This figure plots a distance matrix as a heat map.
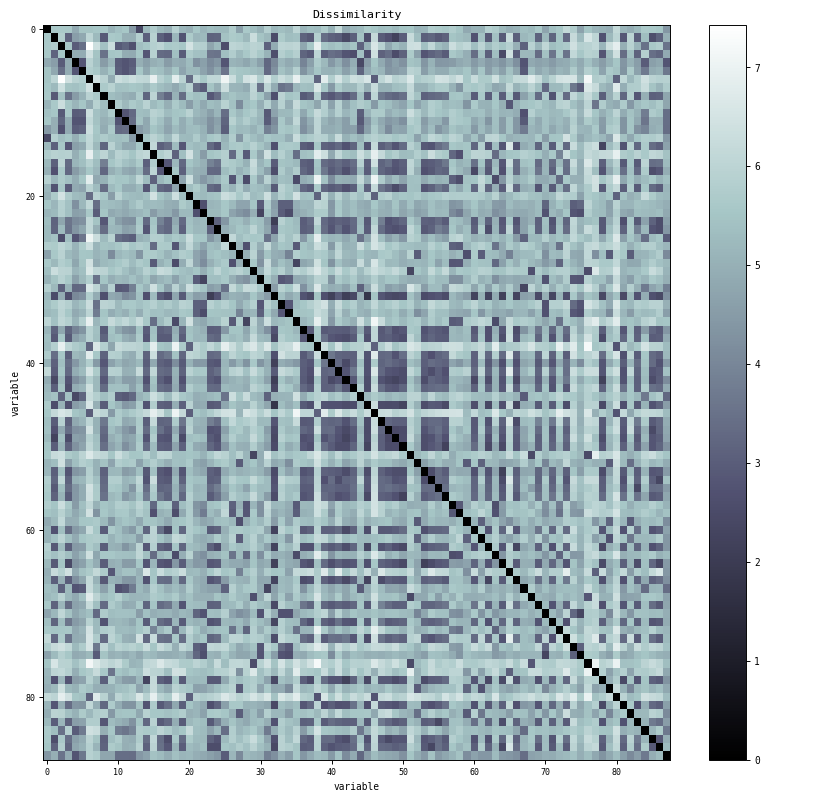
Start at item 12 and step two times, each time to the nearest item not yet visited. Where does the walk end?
25
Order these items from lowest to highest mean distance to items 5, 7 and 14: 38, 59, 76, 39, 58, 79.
39, 58, 79, 59, 38, 76
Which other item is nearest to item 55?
83
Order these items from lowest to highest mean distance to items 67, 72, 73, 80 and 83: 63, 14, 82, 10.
14, 10, 63, 82
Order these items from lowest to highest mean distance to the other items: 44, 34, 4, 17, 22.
17, 4, 22, 34, 44
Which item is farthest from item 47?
65
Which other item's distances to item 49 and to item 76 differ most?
1
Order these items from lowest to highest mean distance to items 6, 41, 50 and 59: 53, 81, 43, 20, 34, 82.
53, 81, 43, 82, 20, 34
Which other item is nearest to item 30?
22
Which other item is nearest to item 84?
4
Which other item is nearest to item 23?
32
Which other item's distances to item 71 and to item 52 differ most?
73
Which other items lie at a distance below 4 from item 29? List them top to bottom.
51, 68, 76
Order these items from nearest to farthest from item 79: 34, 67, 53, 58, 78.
34, 53, 78, 67, 58
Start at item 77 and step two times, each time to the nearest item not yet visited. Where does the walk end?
9
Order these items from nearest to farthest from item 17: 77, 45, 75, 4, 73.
45, 73, 4, 75, 77
